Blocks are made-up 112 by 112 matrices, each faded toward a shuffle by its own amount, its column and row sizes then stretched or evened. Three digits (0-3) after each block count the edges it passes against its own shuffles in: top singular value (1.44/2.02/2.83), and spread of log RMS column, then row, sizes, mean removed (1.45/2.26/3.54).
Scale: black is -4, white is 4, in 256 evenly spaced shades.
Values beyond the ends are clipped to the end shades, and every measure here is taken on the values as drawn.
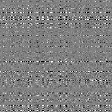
3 2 3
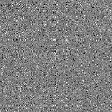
2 1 1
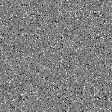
1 0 1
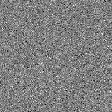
2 0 0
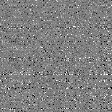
2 1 2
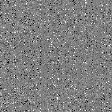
0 2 1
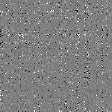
0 2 2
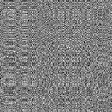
3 2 1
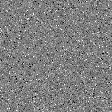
1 0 0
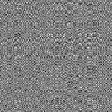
3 0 2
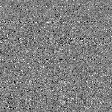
1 0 2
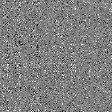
0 2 1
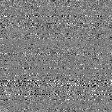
1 1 3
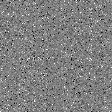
0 1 0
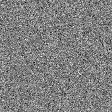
0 0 0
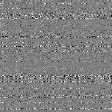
2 1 3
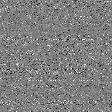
1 0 2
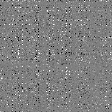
1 2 2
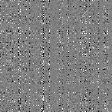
1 3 2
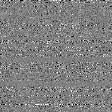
1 1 3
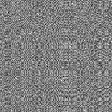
3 1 1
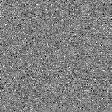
2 0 1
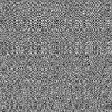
3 1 2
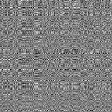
3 1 3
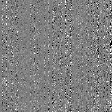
1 3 0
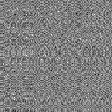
3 0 0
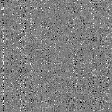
2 2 1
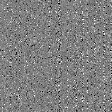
1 2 0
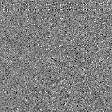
2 1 1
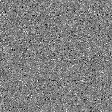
1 0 1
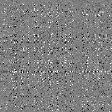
2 2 2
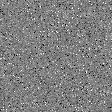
0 0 0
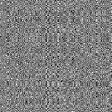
3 2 0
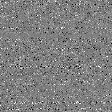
1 0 2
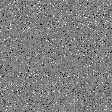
0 0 1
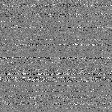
0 0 3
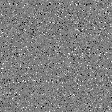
1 0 1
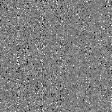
1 2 0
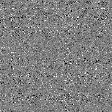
0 1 2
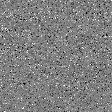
0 0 1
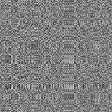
3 2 2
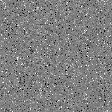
1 1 0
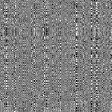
3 3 0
